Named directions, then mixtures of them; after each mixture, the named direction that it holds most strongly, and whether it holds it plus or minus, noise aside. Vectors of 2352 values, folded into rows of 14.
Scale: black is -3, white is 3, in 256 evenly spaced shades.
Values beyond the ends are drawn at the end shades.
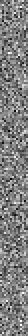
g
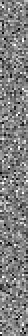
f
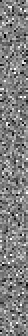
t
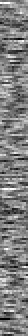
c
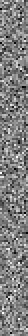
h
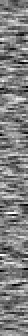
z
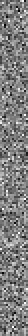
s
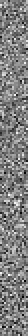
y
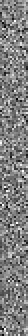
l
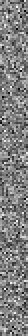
s, minus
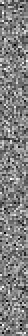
g, minus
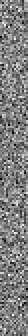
s, minus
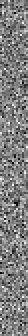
y, minus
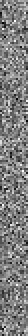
l, plus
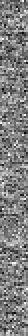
s, plus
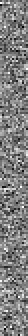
l, minus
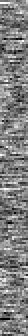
c, plus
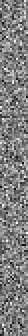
l, plus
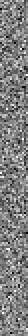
h, plus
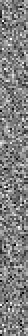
g, minus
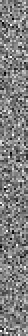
l, plus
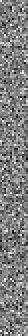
t, minus
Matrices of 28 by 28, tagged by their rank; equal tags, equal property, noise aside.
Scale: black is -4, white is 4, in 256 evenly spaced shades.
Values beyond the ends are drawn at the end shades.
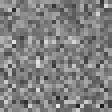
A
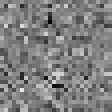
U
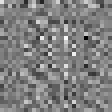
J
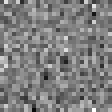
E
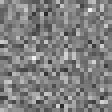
E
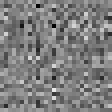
U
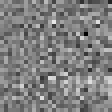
A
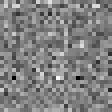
U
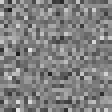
E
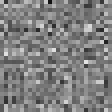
J
